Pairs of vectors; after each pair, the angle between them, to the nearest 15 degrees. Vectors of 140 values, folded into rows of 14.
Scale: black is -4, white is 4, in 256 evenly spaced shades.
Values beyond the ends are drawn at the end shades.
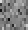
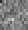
120 degrees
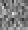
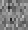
90 degrees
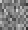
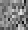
75 degrees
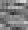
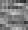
165 degrees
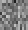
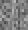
135 degrees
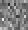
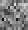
135 degrees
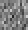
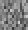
30 degrees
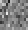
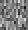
105 degrees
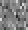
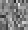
75 degrees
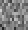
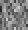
120 degrees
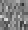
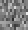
120 degrees
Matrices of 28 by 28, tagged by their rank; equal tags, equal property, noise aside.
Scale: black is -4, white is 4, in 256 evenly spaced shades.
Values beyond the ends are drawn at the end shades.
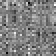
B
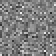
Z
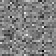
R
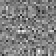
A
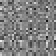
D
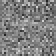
R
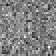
R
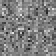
Z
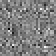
B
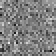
Z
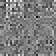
A
